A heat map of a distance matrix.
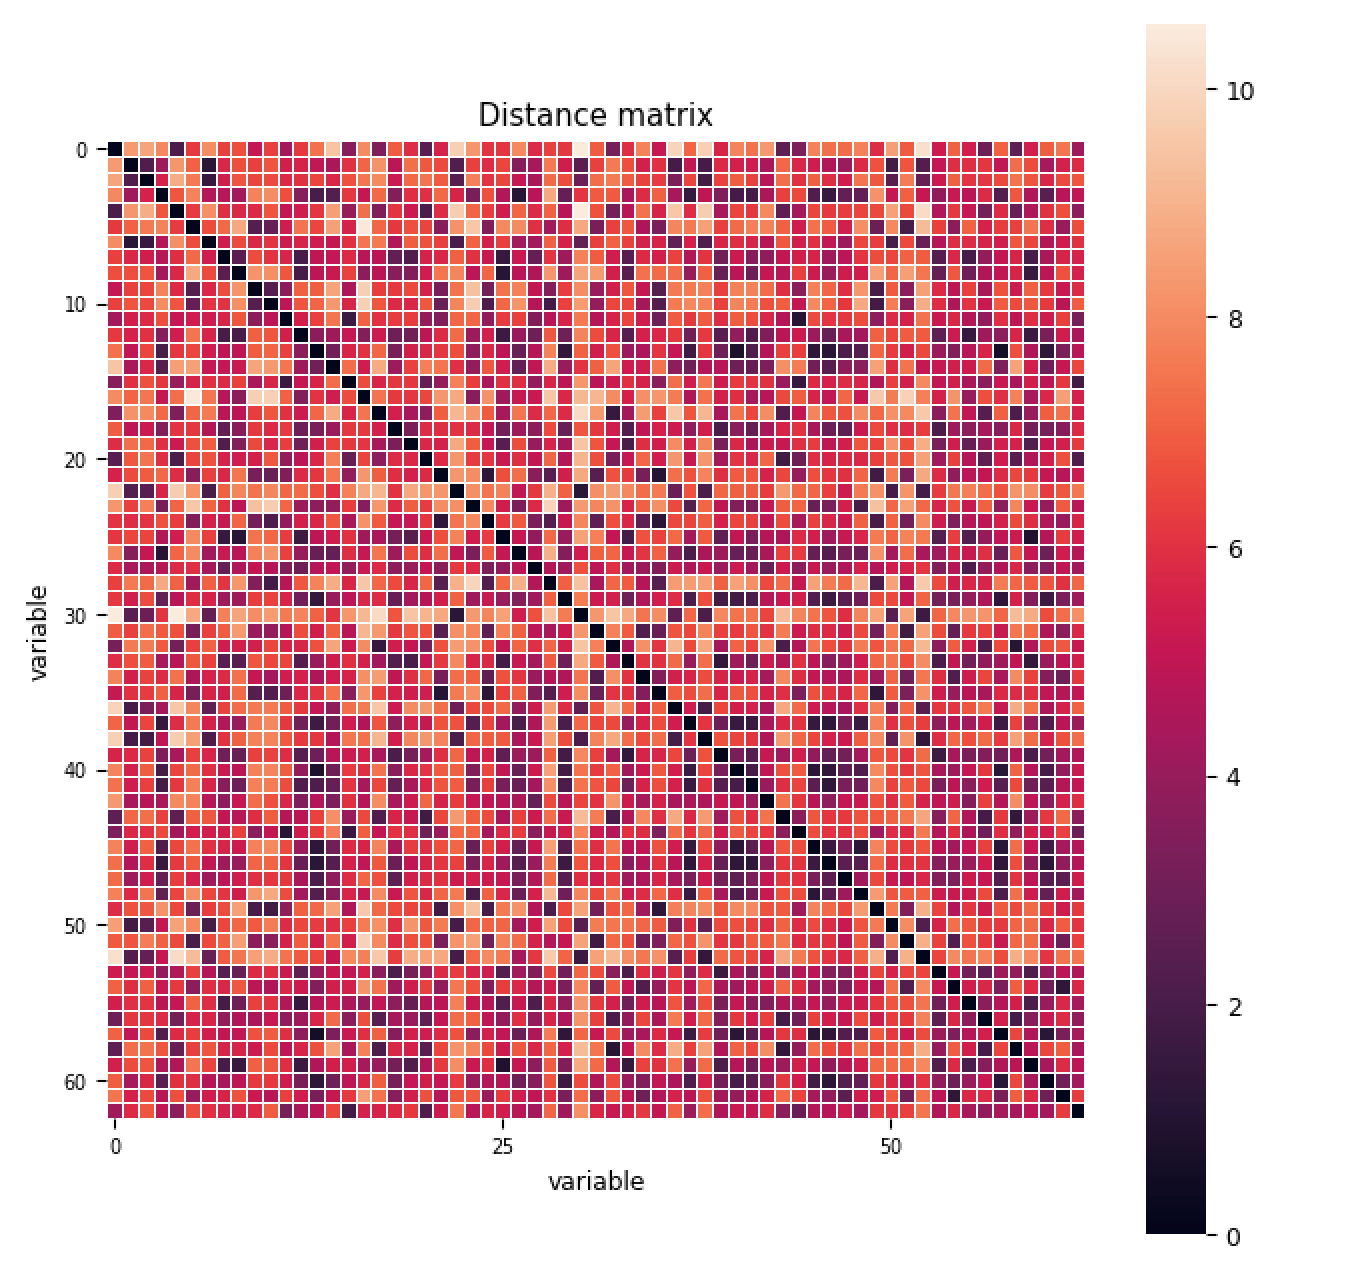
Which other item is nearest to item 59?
25
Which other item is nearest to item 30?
22
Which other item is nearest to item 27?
55
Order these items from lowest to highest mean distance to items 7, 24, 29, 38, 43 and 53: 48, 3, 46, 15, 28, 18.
18, 46, 3, 15, 48, 28
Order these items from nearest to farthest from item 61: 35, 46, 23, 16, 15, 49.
46, 35, 49, 15, 23, 16
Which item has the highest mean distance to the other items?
30
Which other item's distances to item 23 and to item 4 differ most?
0
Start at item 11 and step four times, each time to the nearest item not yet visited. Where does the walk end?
20
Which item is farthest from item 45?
28
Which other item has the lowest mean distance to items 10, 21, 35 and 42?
24
